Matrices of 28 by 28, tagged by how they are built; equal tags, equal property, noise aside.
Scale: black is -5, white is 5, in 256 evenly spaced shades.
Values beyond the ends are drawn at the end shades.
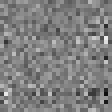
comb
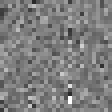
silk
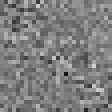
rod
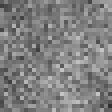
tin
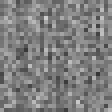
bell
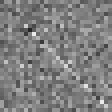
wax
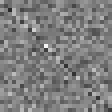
wax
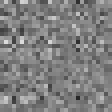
comb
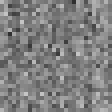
bell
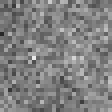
tin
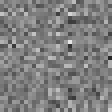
comb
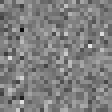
silk
